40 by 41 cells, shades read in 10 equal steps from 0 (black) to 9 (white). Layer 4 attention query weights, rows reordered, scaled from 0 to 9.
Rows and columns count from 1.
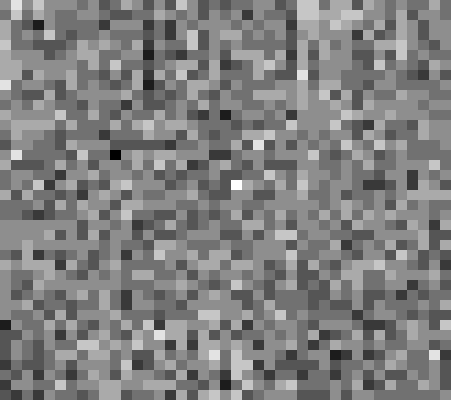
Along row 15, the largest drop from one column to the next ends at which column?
25
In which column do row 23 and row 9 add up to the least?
14
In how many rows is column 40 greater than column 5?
12
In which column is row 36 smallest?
31
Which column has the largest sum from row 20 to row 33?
26
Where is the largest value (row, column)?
19, 22
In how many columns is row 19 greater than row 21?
13
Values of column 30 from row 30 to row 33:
3 4 4 5
